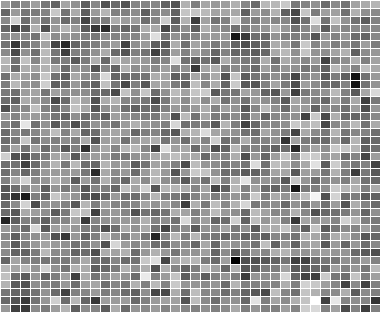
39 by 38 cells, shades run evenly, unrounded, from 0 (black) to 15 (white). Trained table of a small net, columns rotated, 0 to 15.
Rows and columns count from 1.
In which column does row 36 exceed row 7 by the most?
16
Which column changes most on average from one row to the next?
30
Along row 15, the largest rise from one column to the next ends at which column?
32
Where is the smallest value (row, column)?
33, 24
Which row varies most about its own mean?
38
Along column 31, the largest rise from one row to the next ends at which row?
36
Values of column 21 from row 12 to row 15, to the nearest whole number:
12 8 10 10
